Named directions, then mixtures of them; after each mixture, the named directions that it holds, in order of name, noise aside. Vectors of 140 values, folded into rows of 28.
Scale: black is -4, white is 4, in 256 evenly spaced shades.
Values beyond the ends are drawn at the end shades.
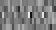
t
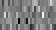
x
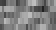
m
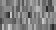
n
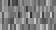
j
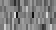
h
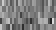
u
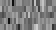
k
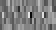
t.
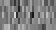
h, t.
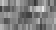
m.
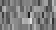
n, t, u.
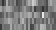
m, x.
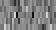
h.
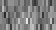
u, x.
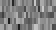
k.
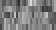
h, m, n.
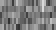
j, k, m.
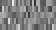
k.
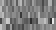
u.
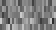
u.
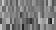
u.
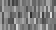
j.
